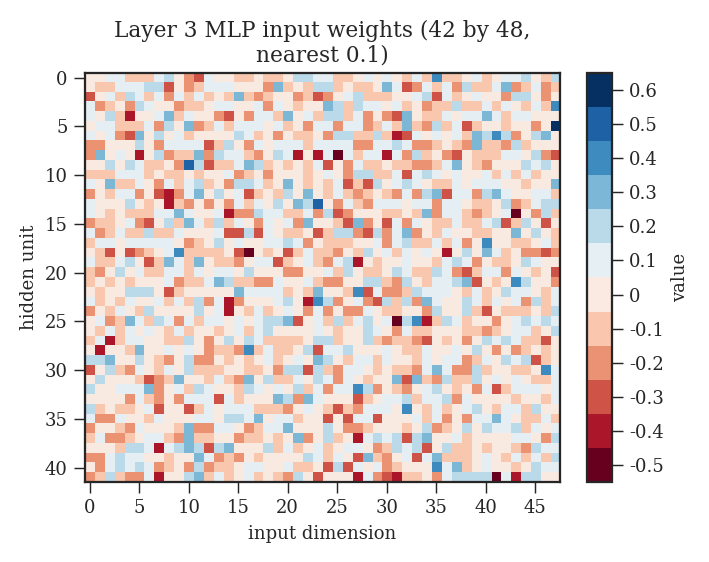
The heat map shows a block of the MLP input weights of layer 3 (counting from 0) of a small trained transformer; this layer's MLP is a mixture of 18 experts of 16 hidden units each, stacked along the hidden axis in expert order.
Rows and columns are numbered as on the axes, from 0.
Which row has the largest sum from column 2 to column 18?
38
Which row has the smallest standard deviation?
26
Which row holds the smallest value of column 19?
19
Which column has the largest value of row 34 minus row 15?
32
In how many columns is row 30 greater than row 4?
19
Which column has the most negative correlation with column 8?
42
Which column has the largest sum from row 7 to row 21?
11
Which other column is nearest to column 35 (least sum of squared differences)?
3
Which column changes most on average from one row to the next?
27
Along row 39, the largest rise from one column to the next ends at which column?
28
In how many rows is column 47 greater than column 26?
23
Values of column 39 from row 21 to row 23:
-0.3 0.1 0.1
